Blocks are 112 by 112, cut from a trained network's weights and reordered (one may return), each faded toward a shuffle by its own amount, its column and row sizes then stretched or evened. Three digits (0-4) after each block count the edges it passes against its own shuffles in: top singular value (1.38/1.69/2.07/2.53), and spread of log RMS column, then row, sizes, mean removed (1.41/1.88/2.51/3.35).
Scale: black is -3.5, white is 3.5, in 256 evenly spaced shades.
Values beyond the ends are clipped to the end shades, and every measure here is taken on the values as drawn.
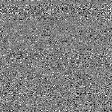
1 1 4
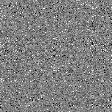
1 1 2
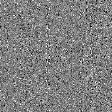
0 3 0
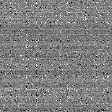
2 2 2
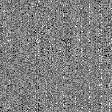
2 3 1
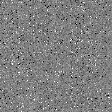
0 2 1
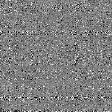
1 2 4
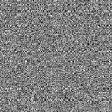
4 1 3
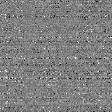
1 1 3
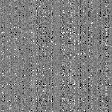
3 4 2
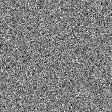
1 0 0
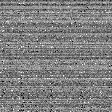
4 1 2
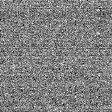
1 2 0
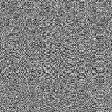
4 0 2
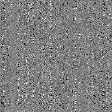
1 3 1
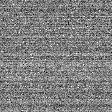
3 1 1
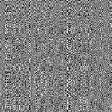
4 4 1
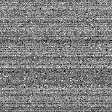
4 1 2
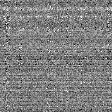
3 3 2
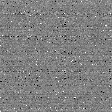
1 1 2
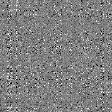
1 3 3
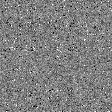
0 1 1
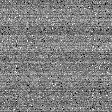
3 1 0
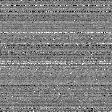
4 0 4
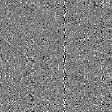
3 4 2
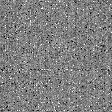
1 0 1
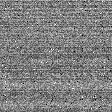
3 1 0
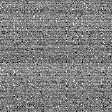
3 3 1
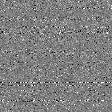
2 0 3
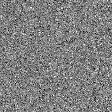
1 1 0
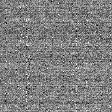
2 3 0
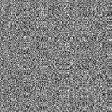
4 2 1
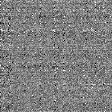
1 3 2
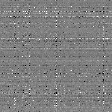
3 2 3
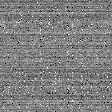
3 2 1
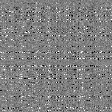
3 0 4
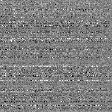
2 2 4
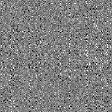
2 3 2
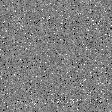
0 0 1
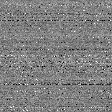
2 0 3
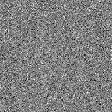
2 0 0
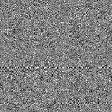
3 1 2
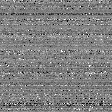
3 0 4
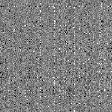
2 3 2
